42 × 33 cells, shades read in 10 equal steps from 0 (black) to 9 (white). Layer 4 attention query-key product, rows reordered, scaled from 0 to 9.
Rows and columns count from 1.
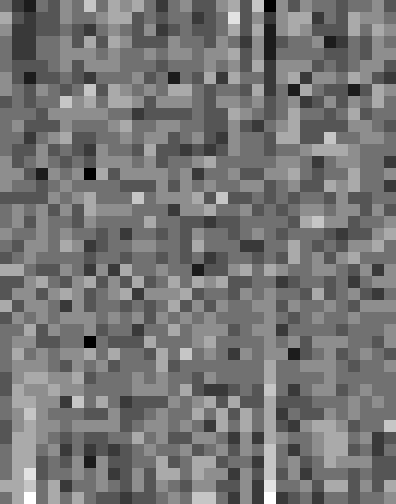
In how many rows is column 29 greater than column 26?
17
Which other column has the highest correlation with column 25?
30
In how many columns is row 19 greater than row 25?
12
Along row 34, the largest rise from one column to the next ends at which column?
7
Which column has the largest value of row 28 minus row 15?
8
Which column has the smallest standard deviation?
31
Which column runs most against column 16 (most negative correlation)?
25
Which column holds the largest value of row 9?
6
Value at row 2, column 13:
4
